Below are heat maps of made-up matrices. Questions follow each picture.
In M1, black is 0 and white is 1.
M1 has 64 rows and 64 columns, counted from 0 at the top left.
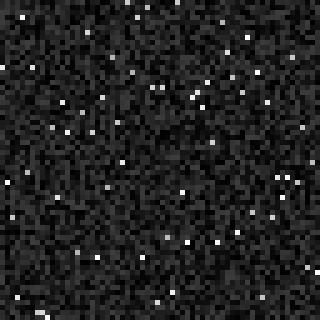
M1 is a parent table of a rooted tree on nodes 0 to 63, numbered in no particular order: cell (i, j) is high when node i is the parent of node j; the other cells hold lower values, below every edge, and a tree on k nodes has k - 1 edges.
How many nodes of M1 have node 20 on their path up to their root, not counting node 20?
3
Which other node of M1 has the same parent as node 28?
19
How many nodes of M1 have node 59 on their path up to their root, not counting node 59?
5
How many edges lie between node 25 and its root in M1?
4
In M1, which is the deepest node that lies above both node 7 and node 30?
17
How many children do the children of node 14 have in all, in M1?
4
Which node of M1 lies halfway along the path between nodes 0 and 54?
18
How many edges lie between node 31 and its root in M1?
6
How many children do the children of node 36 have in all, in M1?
3
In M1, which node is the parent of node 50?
42
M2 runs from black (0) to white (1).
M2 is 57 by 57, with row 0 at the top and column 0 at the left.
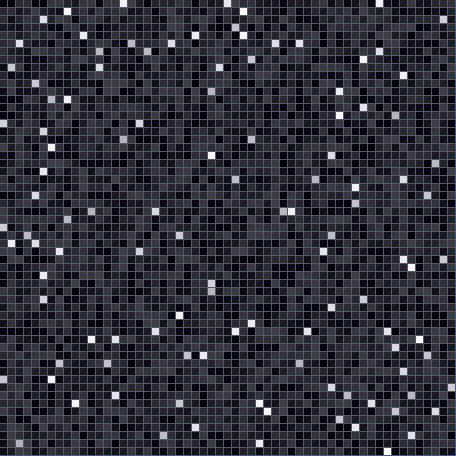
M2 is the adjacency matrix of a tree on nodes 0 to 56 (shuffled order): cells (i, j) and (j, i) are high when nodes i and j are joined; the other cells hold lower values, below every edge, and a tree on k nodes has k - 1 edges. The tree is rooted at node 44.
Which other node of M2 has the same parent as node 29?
39
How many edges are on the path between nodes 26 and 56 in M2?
4
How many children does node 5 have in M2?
4
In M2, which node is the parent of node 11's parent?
19
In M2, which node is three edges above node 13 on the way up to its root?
31
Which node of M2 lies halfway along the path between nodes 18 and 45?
15
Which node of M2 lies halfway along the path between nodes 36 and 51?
42
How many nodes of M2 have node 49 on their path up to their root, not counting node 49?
5
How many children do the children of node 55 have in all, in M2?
1
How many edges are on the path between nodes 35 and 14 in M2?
4
